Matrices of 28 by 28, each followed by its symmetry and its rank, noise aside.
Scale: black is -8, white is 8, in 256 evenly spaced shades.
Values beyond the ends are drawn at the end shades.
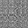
no symmetry, rank three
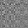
no symmetry, rank two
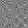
symmetric, rank two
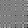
symmetric, rank one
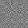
no symmetry, rank three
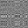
no symmetry, rank one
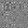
no symmetry, rank three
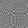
no symmetry, rank three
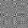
antisymmetric, rank two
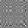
symmetric, rank two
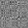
symmetric, rank two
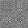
symmetric, rank two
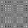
symmetric, rank one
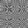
symmetric, rank two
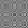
symmetric, rank one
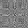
no symmetry, rank three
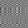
no symmetry, rank one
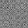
symmetric, rank three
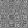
no symmetry, rank three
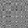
symmetric, rank two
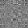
no symmetry, rank three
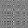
no symmetry, rank one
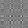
no symmetry, rank one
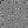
symmetric, rank three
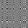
no symmetry, rank one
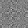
no symmetry, rank three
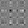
symmetric, rank one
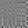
antisymmetric, rank two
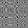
no symmetry, rank two
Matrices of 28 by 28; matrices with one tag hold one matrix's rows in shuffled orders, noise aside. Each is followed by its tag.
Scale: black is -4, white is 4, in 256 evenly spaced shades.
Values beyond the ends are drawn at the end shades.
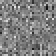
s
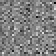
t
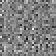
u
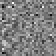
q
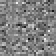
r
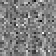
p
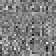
s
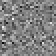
q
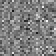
t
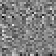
q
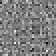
s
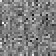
u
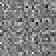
u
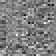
r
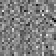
t
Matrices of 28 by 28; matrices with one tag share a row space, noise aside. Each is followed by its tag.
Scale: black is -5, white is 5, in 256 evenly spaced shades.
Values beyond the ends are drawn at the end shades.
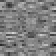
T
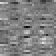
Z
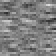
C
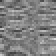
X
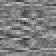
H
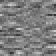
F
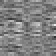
F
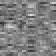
T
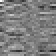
X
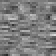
C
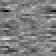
C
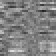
X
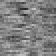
H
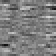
C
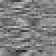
H
